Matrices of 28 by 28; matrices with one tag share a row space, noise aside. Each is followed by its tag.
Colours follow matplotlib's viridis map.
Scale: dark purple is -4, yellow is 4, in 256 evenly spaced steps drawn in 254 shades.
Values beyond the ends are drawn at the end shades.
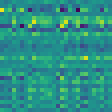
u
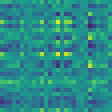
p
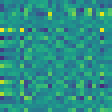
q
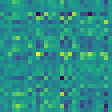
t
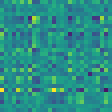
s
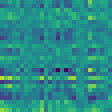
p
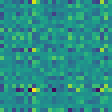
s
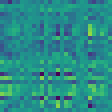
p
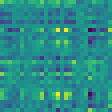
p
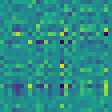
t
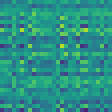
u
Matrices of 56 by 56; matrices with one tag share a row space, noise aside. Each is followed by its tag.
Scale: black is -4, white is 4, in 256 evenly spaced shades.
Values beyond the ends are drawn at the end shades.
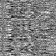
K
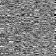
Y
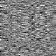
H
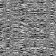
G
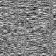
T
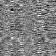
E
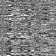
K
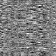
T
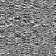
Y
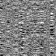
G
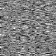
H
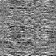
K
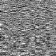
H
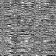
K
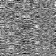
Y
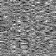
H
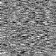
H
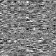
T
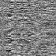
K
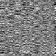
Y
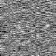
H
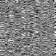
Y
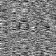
H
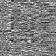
K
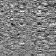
E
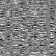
G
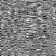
T
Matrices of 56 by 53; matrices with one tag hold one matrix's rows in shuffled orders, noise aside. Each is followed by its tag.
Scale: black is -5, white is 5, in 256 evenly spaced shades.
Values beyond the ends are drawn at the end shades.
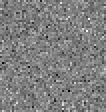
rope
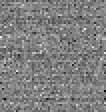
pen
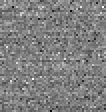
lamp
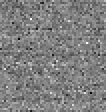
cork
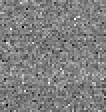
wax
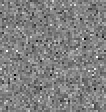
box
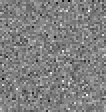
rope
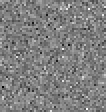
rope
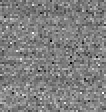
lamp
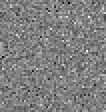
rope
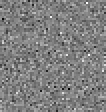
rope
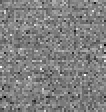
pen
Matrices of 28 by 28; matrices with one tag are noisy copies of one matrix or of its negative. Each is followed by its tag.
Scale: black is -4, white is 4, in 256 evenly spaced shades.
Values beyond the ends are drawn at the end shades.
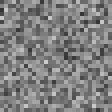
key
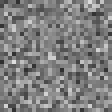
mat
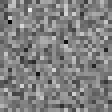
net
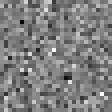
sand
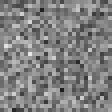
mat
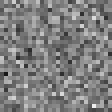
key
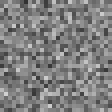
sand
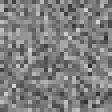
key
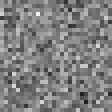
key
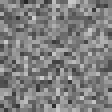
sand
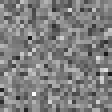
sand
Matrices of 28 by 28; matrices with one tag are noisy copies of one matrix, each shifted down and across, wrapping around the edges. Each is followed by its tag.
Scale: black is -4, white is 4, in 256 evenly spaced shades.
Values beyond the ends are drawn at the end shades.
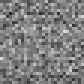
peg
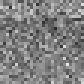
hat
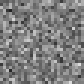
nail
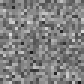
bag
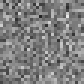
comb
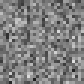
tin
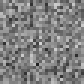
tin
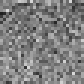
hat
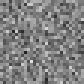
comb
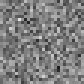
comb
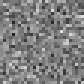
nail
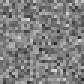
nail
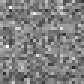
peg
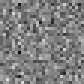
comb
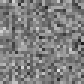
tin
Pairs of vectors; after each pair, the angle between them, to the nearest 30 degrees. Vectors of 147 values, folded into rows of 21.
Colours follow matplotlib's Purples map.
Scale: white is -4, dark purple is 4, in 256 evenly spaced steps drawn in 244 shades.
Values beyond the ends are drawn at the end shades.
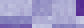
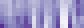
60 degrees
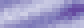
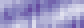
150 degrees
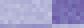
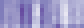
120 degrees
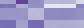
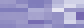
60 degrees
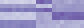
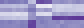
60 degrees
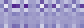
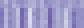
90 degrees
